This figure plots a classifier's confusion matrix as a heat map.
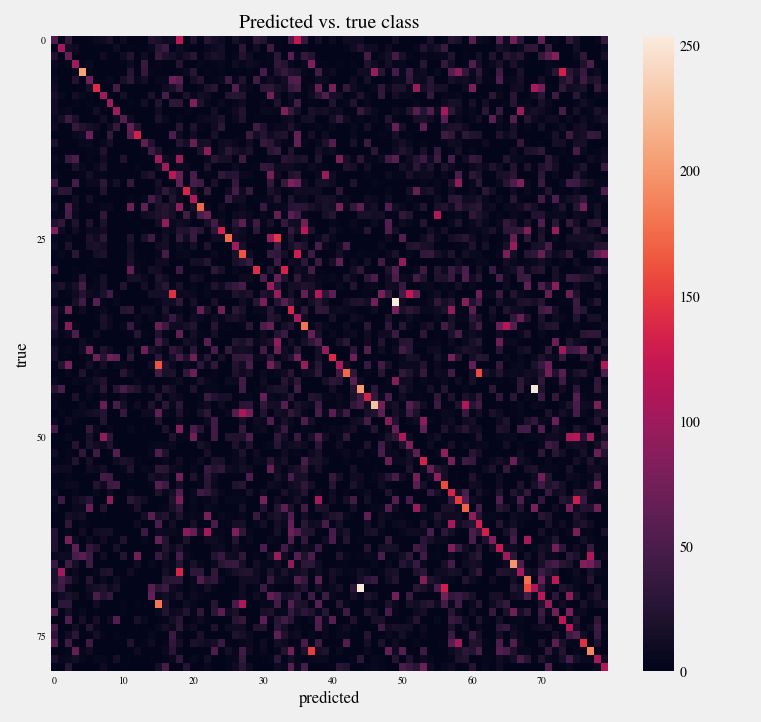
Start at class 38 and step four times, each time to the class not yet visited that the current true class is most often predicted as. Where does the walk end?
73
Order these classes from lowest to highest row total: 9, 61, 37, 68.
37, 61, 9, 68
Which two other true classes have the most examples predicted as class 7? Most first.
50, 46
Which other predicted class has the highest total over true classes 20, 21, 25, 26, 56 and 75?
32
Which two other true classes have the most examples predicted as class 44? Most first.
69, 21
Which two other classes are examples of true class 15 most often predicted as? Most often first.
18, 41
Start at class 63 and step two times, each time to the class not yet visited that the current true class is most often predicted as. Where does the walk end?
72
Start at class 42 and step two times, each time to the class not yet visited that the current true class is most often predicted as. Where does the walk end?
57
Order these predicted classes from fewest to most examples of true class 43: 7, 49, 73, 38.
38, 7, 73, 49
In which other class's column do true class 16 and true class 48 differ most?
53
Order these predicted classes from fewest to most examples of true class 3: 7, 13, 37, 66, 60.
7, 66, 13, 60, 37
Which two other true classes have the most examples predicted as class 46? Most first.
4, 33
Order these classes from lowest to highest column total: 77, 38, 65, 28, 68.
28, 65, 77, 68, 38
